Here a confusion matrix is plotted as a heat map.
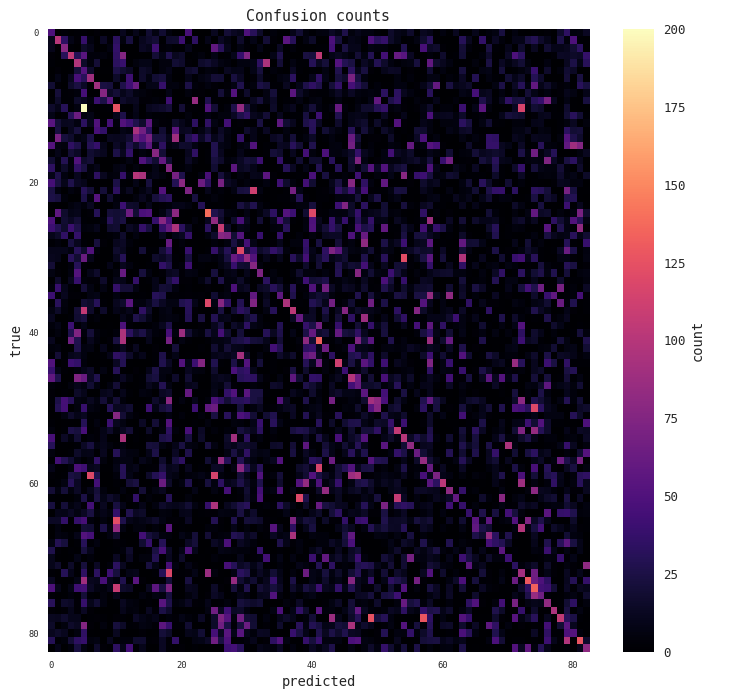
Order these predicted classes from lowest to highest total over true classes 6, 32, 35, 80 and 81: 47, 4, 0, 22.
22, 0, 4, 47
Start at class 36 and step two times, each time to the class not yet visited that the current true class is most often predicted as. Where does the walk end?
40
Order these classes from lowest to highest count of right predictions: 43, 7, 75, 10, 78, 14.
43, 14, 75, 7, 78, 10
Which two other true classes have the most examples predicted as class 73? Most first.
65, 82
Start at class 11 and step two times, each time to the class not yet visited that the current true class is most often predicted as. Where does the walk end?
33
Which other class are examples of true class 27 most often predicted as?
26
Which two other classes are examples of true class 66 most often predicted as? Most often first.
72, 10
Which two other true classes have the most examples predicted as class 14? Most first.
19, 13
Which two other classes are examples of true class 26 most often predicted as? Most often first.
19, 81
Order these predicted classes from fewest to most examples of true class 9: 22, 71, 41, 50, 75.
41, 71, 75, 50, 22
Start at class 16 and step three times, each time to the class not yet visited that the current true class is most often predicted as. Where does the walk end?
5
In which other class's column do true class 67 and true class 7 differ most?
37
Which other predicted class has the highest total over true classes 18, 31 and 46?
4
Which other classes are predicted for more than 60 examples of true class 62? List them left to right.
38, 53, 69
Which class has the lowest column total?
62
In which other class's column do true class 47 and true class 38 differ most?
48
